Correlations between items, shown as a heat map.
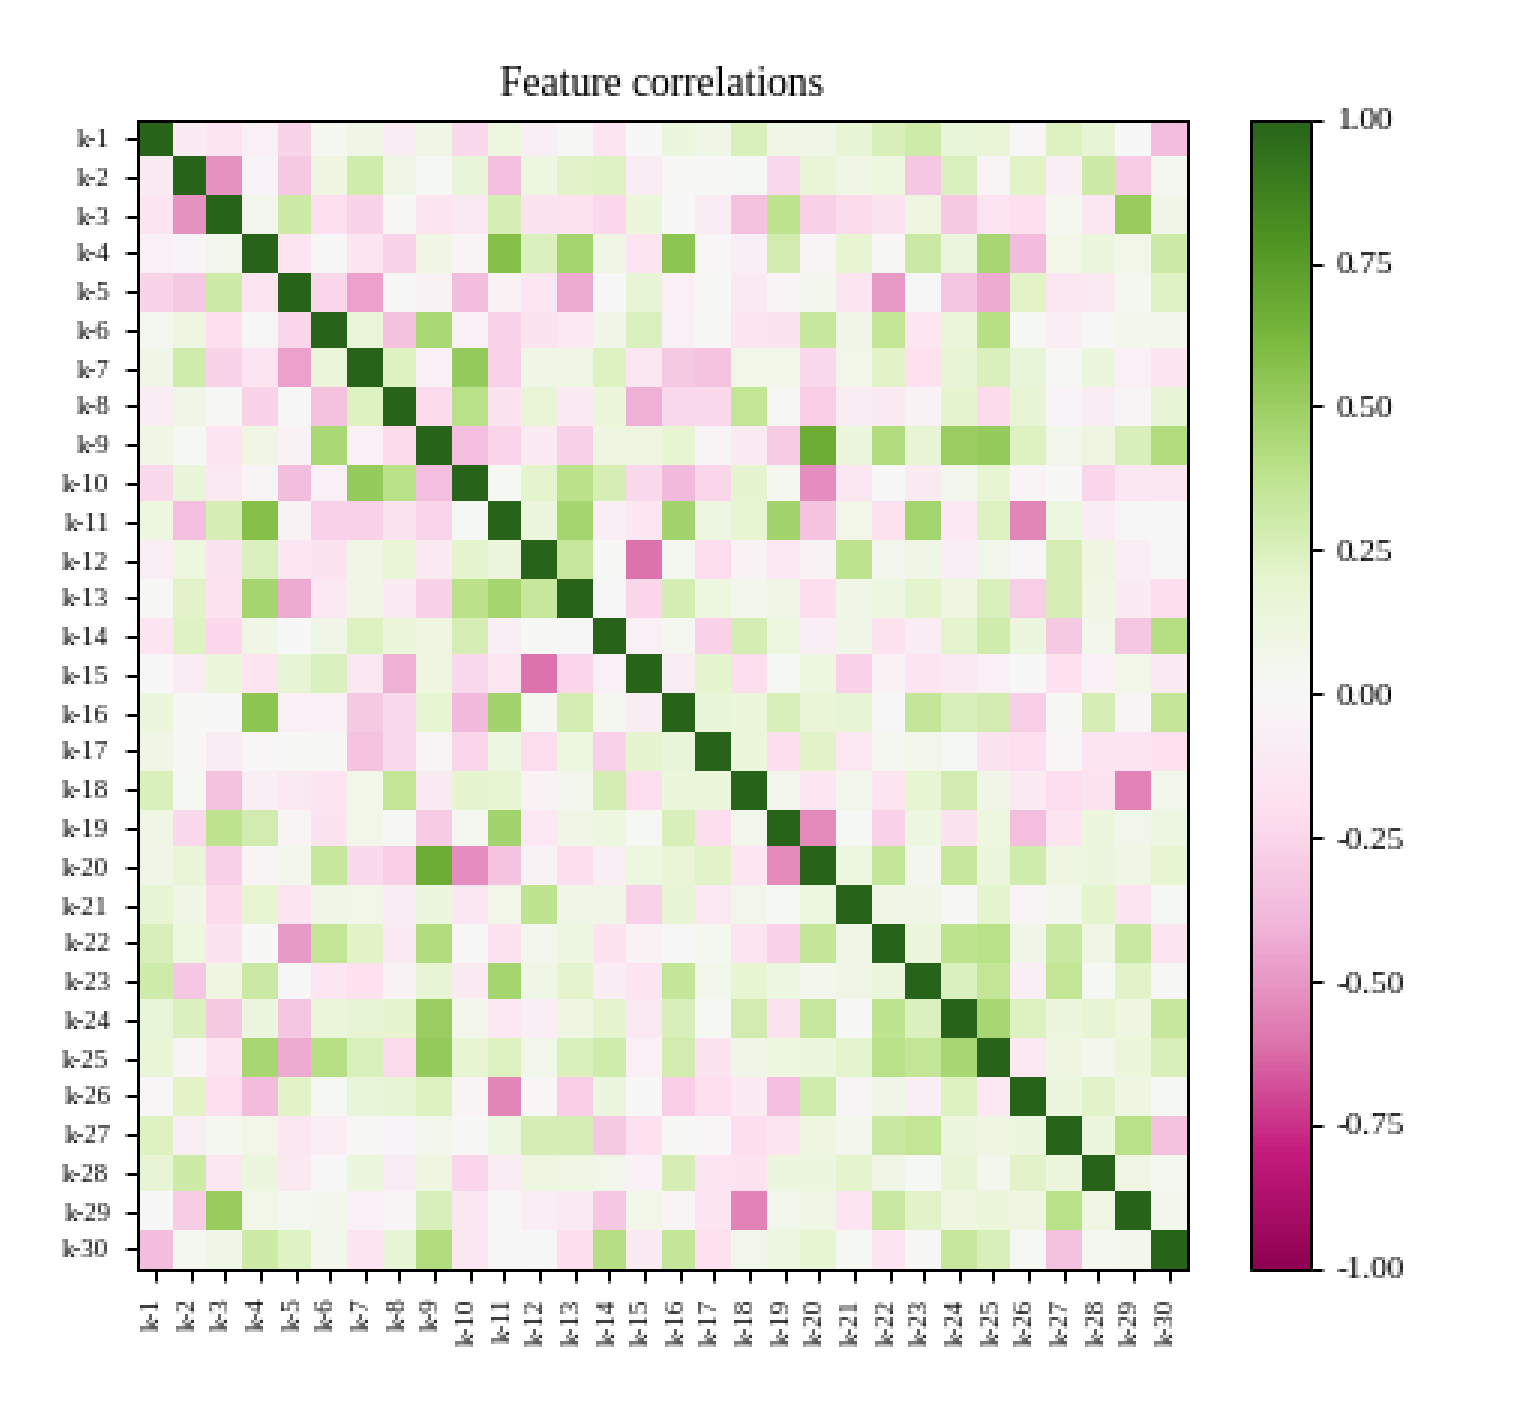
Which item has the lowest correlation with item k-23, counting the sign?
k-2
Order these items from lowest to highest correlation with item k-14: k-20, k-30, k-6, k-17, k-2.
k-17, k-20, k-6, k-2, k-30
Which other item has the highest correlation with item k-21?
k-12
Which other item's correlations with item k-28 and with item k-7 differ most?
k-10
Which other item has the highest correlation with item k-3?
k-29
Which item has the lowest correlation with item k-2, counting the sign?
k-3
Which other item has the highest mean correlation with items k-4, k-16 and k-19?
k-11
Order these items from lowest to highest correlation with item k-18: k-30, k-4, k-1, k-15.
k-15, k-4, k-30, k-1
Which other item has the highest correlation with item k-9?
k-20
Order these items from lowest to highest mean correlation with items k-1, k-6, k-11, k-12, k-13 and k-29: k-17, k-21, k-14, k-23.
k-14, k-17, k-21, k-23
